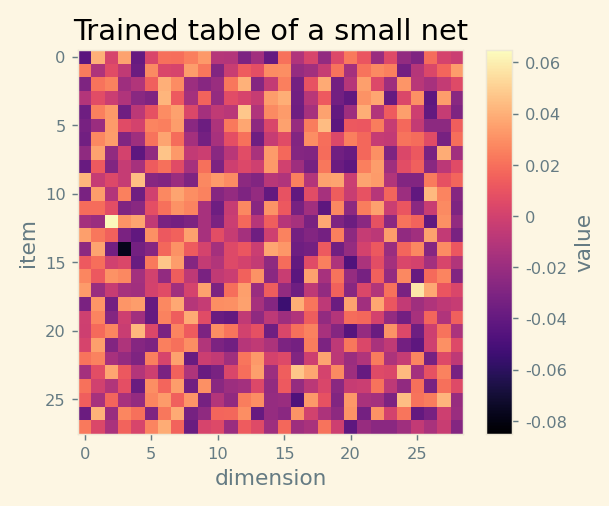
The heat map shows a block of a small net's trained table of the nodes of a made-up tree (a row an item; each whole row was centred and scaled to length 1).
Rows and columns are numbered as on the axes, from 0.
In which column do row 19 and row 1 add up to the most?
8
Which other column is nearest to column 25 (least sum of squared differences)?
14
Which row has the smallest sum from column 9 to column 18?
21
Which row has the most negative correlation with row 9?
25
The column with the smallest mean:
16
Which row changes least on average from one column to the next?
27
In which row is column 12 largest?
4
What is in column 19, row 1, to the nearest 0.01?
0.02
